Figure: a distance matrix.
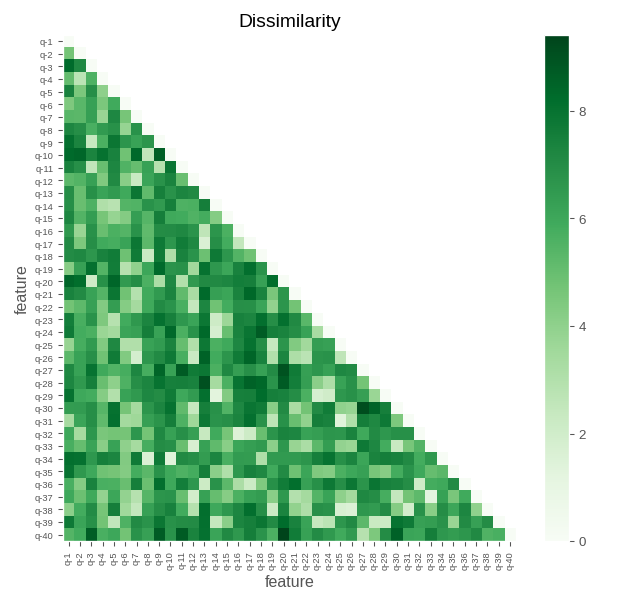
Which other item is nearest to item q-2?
q-4
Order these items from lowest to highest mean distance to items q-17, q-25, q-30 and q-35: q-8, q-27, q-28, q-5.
q-8, q-5, q-28, q-27
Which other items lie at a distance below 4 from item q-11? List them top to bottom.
q-3, q-9, q-20
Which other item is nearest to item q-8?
q-34
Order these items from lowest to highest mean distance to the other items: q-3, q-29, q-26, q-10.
q-26, q-29, q-3, q-10
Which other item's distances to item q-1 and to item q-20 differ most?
q-3
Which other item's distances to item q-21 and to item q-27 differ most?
q-30
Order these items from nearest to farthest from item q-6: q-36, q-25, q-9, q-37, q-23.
q-25, q-37, q-36, q-23, q-9
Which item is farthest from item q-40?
q-20
